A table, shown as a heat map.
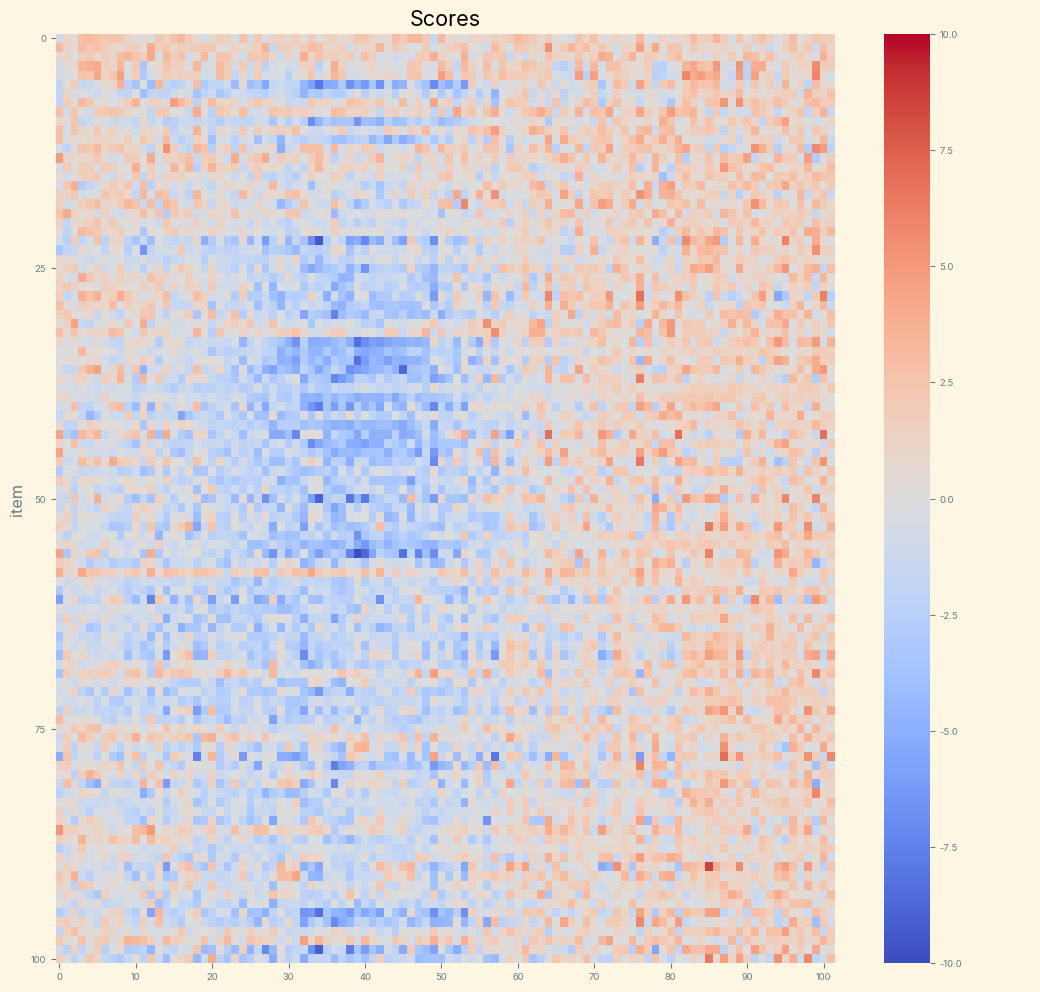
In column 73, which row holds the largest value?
90
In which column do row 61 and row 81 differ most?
99
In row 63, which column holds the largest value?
87
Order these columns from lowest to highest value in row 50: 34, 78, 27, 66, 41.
34, 27, 78, 41, 66
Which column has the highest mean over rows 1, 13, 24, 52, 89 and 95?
76
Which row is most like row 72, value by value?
38
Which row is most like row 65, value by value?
60
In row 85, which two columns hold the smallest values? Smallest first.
56, 28
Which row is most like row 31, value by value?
16
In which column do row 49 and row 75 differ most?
36
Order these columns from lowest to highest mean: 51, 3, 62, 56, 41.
41, 51, 56, 62, 3
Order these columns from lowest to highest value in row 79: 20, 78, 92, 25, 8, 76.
25, 20, 92, 8, 78, 76
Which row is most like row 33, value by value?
35
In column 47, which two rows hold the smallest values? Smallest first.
56, 45
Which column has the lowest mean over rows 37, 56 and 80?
49
